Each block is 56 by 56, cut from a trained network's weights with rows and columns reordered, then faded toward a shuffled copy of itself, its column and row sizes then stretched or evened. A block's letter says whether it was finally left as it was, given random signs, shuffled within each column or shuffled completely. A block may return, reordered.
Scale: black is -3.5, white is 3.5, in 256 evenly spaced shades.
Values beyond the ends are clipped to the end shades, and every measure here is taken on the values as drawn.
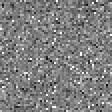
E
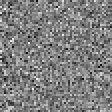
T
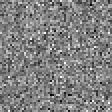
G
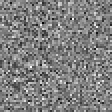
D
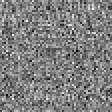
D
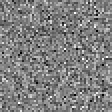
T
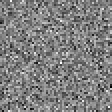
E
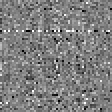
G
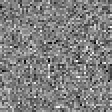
D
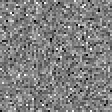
E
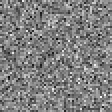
E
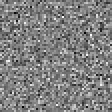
G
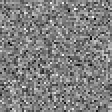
E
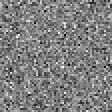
T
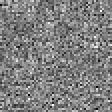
D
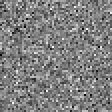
E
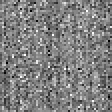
T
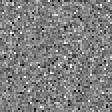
E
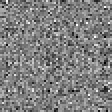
D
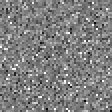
E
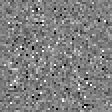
T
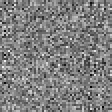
D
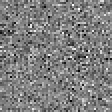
G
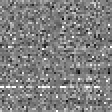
D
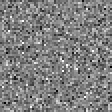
E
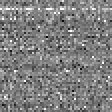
D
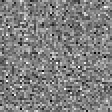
D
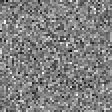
E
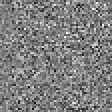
D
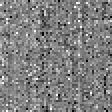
T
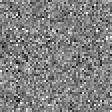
G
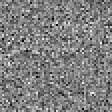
G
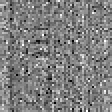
D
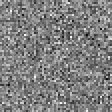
G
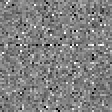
G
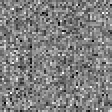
D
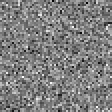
E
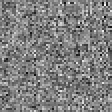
D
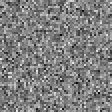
E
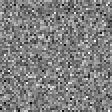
E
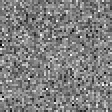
E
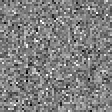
E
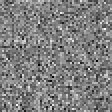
G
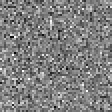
G
